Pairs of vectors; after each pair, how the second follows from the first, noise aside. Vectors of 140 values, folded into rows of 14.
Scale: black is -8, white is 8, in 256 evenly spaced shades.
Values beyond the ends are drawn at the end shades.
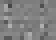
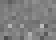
partly zeroed.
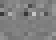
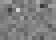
wrapped around.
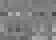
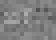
wrapped around, partly zeroed.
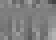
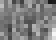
scaled up.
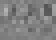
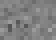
reversed, partly zeroed.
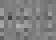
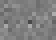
reversed, partly zeroed.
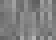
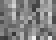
scaled up.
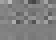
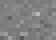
wrapped around, partly zeroed.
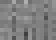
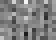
scaled up.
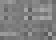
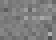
partly zeroed.
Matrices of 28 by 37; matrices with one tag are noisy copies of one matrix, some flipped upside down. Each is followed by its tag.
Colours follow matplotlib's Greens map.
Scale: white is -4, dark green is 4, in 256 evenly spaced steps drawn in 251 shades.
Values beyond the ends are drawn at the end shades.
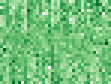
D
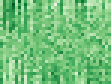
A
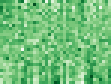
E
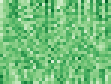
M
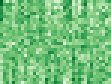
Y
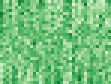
Y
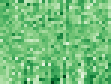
E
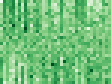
A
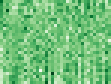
M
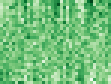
E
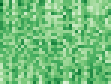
Y
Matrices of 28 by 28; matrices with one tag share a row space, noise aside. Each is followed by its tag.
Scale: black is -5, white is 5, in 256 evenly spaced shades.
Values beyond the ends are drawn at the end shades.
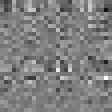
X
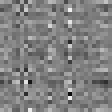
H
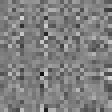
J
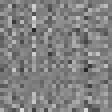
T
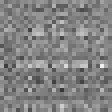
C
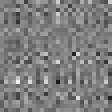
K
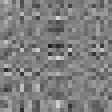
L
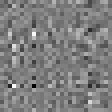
T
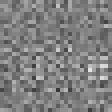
X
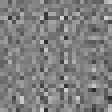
J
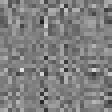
J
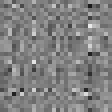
T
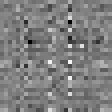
H
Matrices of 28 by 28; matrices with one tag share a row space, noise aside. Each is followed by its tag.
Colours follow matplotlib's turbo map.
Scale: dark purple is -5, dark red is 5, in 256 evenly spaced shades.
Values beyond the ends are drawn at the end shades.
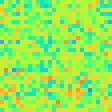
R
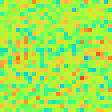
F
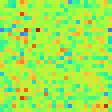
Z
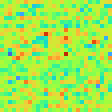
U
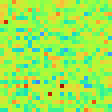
F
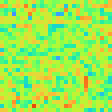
F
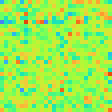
Z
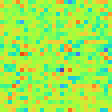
Z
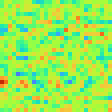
F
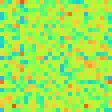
Z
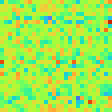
R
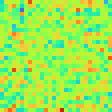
Z
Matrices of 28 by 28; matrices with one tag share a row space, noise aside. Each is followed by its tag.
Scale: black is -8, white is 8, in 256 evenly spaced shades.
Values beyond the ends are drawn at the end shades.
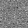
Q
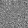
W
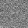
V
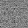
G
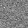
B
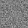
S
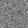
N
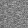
N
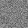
S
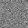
S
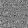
G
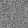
S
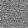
G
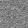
V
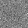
W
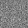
W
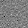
V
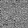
G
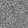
B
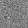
Q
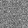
Q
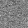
N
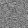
N
